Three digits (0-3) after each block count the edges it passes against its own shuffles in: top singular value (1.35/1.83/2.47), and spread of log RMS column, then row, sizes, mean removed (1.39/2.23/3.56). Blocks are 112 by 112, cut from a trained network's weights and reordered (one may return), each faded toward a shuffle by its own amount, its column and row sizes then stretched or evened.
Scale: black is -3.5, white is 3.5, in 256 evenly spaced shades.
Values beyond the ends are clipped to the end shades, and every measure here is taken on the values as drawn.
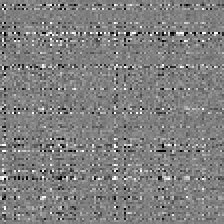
2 2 3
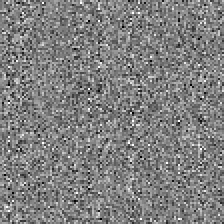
0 2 0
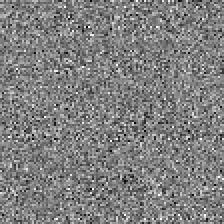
0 1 2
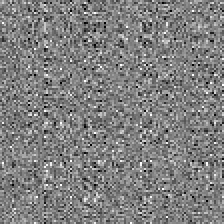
3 2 1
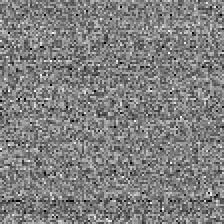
1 1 1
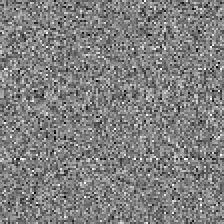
2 1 1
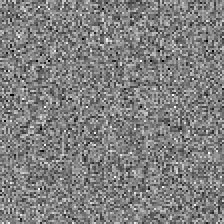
2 0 0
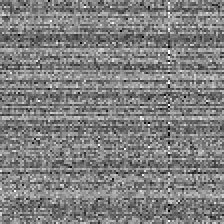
3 1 0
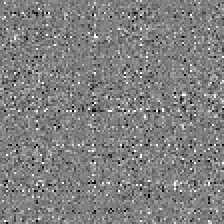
0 2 2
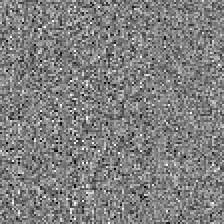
1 2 0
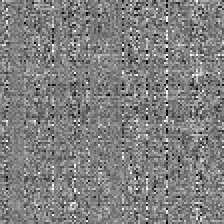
1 3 1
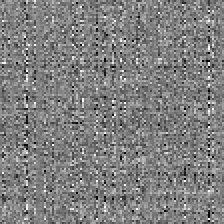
1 3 1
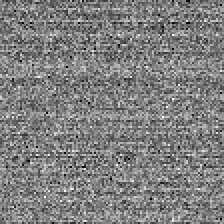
2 1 1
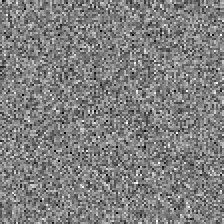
1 0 0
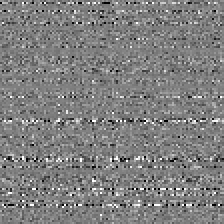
2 1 3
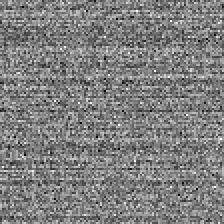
2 0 0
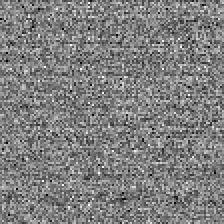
1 1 0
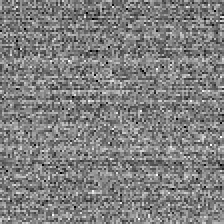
2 0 0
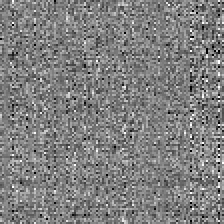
1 3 0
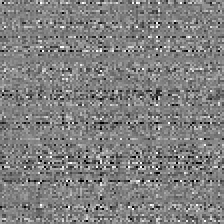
1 2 3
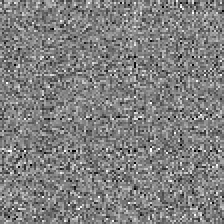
2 1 2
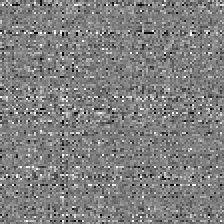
0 2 3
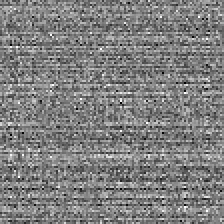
3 2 1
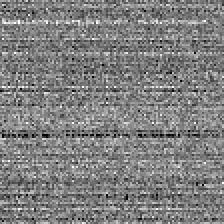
3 2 2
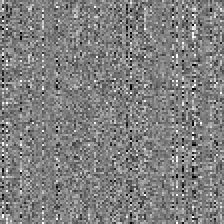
2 3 1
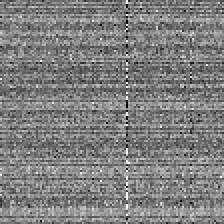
3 2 0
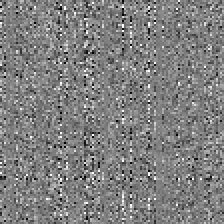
1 3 1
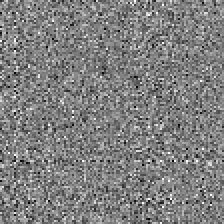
2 2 1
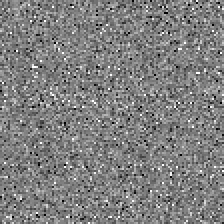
0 0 1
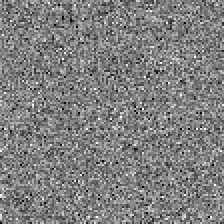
0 0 1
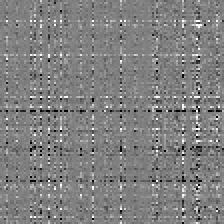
3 3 2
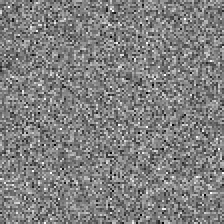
0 1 0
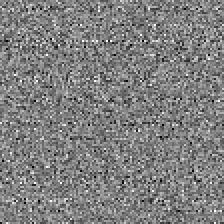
0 0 2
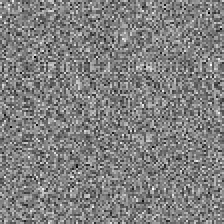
3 0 0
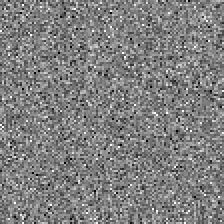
2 0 0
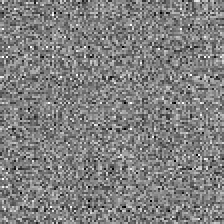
2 0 2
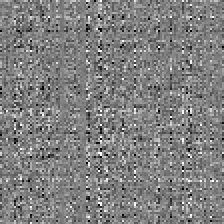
1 3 2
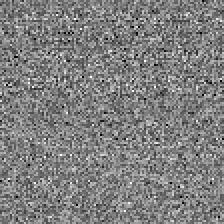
0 0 2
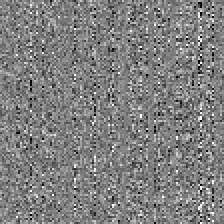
2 3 0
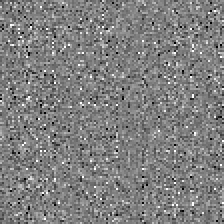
0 2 1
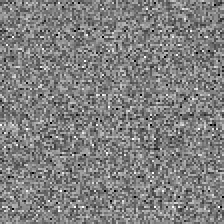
0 0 2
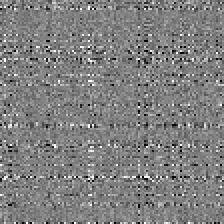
2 2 3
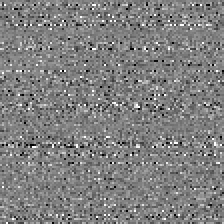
1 0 3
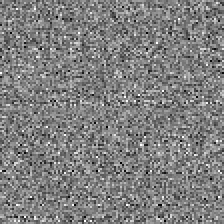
0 0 2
